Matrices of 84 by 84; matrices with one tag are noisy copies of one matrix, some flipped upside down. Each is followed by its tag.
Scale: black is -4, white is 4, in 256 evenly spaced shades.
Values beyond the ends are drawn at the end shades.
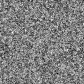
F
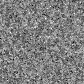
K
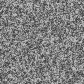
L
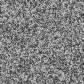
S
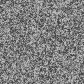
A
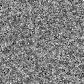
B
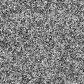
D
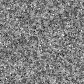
S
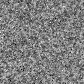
S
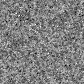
S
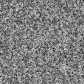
F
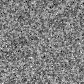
S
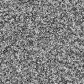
B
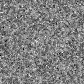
F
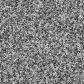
F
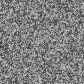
F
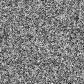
F
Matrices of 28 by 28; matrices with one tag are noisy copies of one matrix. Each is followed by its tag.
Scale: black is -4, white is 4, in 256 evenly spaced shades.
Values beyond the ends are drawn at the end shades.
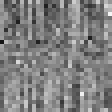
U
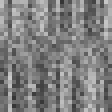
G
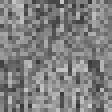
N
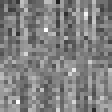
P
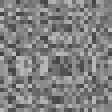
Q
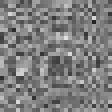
Q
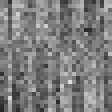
G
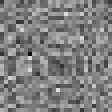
Q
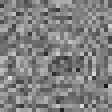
Q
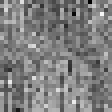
N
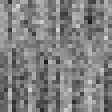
G
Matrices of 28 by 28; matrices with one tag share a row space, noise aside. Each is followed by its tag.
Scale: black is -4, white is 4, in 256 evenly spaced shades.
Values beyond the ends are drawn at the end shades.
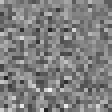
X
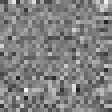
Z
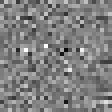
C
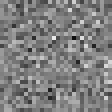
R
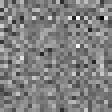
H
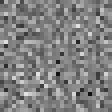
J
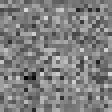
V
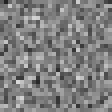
J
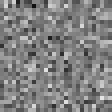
C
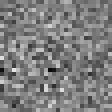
X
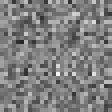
R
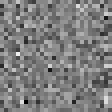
Z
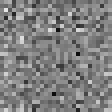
J
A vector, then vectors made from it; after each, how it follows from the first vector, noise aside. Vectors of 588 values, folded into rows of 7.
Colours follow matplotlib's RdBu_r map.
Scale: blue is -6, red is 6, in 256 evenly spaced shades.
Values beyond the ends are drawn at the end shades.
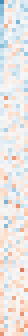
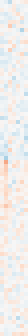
wrapped around, negated, shrunk.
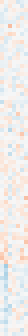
wrapped around, shrunk.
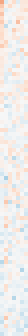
negated, shrunk.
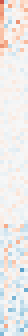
negated, partly zeroed.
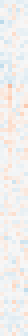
wrapped around, negated, shrunk.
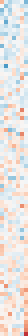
reversed, negated.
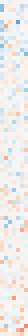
partly zeroed.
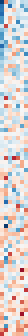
scaled up.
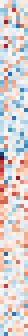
wrapped around, negated, scaled up.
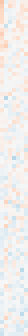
negated, shrunk.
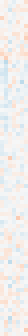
wrapped around, shrunk.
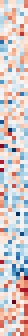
wrapped around, negated, scaled up.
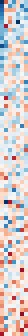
scaled up.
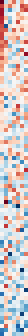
negated, scaled up.
